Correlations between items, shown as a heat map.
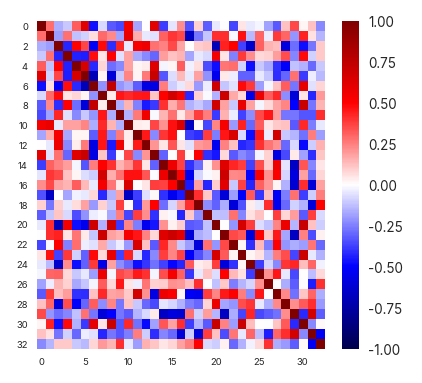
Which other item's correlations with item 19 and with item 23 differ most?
30
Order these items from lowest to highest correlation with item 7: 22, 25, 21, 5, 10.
5, 22, 10, 25, 21
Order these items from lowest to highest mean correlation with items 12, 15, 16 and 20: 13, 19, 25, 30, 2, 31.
31, 19, 13, 2, 30, 25
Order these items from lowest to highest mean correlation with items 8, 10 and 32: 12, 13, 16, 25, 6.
12, 13, 25, 6, 16
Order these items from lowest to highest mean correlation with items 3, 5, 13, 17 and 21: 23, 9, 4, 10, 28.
28, 23, 9, 10, 4
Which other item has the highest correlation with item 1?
10
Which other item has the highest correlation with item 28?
20
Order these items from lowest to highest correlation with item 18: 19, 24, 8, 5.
19, 8, 24, 5
